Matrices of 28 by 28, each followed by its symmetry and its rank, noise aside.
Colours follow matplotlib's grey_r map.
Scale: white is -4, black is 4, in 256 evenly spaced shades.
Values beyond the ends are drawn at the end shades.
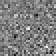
symmetric, rank six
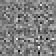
antisymmetric, rank six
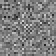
symmetric, rank five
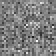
no symmetry, rank seven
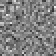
no symmetry, rank seven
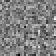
antisymmetric, rank six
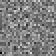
no symmetry, rank six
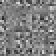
antisymmetric, rank six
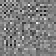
symmetric, rank five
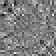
symmetric, rank five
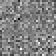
symmetric, rank five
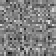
antisymmetric, rank six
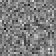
symmetric, rank seven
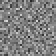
no symmetry, rank six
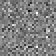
no symmetry, rank seven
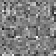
no symmetry, rank five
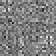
no symmetry, rank five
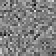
symmetric, rank seven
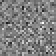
symmetric, rank seven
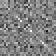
symmetric, rank six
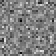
symmetric, rank five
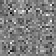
no symmetry, rank six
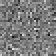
no symmetry, rank seven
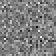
no symmetry, rank seven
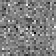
antisymmetric, rank six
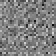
no symmetry, rank five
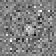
symmetric, rank five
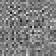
no symmetry, rank five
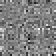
antisymmetric, rank six
